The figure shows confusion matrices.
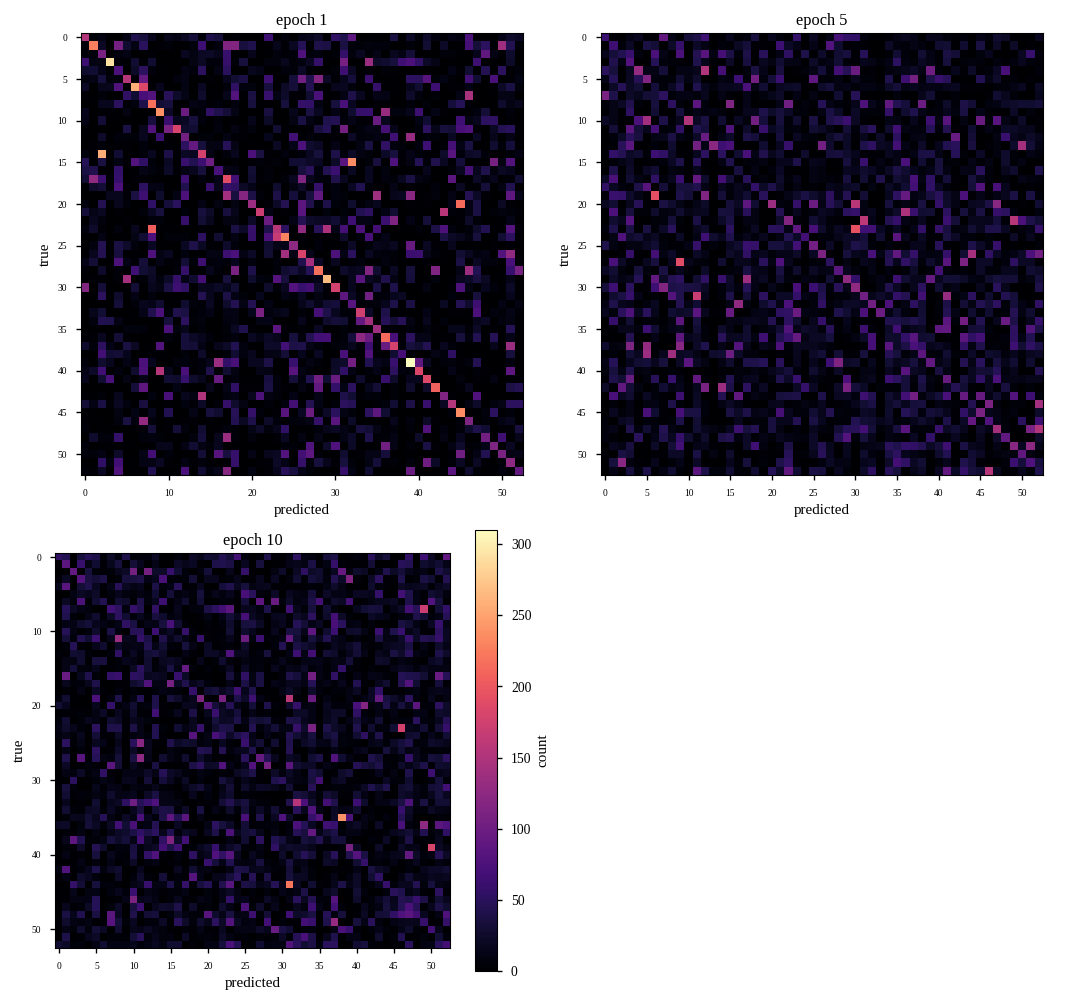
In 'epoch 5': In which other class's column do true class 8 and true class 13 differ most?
50
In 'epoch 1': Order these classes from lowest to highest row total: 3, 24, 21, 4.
4, 21, 24, 3
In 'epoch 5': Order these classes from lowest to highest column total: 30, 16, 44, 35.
16, 44, 30, 35
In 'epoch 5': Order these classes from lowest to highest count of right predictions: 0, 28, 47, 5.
0, 28, 5, 47
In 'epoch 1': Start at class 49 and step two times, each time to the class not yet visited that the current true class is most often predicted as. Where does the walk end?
33
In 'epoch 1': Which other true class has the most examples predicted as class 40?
39
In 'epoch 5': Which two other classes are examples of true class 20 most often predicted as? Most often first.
30, 47
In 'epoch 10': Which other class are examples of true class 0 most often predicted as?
52
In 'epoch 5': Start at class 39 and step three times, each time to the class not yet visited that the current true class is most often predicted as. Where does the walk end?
36
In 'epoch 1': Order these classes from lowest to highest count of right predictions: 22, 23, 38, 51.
38, 22, 51, 23
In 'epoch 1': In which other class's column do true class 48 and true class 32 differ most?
17
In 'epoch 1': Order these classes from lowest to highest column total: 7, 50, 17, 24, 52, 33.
52, 50, 33, 24, 7, 17
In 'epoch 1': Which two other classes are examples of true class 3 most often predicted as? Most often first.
34, 31
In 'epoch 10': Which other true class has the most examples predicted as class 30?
35
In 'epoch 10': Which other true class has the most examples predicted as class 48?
20
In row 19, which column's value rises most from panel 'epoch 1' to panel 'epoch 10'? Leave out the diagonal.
31
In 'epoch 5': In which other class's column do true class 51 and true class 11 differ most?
2
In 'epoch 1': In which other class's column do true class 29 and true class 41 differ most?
5
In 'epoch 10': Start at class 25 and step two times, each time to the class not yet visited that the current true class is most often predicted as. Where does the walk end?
8
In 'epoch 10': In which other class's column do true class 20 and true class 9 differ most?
41
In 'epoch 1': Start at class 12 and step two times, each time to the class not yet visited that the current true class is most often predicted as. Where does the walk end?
16
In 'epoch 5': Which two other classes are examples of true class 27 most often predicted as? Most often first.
9, 43
